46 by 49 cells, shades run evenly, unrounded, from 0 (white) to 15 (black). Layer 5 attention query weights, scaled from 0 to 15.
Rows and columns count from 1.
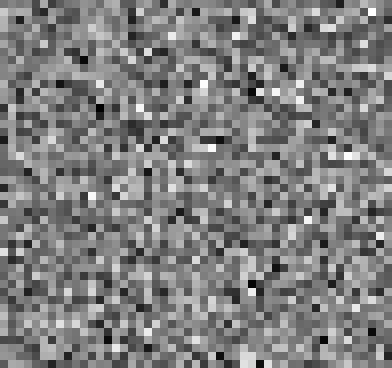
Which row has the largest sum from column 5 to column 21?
16
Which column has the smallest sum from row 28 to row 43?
25
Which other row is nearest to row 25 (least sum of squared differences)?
40
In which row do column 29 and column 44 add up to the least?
20
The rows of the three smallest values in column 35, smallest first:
12, 27, 44
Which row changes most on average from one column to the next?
37
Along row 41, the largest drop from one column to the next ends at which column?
30
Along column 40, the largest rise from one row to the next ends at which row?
39
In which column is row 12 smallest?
35
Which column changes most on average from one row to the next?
19
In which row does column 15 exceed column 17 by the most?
8
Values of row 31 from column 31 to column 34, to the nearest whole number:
13 10 9 10
